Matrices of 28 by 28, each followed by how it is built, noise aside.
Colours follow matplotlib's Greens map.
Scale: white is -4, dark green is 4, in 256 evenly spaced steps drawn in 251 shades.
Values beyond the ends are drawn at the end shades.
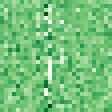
uneven columns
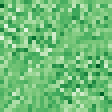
block diagonal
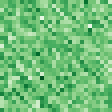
Toeplitz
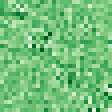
block diagonal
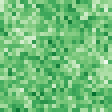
smooth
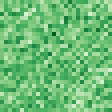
Hankel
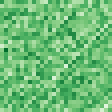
Hankel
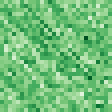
Toeplitz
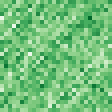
Hankel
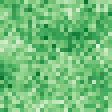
smooth
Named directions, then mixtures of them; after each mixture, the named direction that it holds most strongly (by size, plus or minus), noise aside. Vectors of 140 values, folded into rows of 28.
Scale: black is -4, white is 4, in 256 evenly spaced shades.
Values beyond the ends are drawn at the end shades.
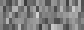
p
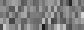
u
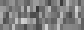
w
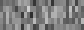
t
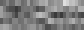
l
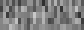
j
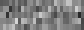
j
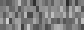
t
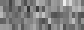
l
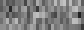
j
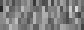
j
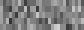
p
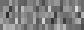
j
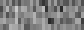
j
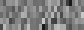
u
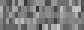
p
